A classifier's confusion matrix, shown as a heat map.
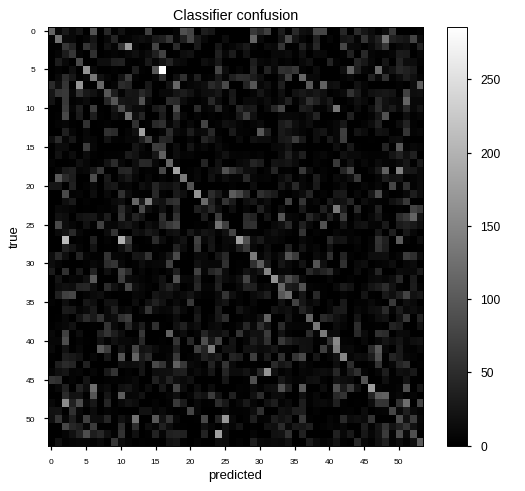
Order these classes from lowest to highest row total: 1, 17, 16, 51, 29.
16, 17, 51, 29, 1
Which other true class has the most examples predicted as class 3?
34
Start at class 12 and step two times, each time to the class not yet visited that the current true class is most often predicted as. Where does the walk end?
14
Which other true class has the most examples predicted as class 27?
21
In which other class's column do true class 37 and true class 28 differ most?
31
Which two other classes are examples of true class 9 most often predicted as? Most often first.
51, 13
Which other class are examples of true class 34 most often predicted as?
33
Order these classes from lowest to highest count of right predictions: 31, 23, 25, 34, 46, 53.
23, 25, 53, 34, 31, 46
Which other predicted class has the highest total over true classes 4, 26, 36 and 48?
2
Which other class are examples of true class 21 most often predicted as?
26
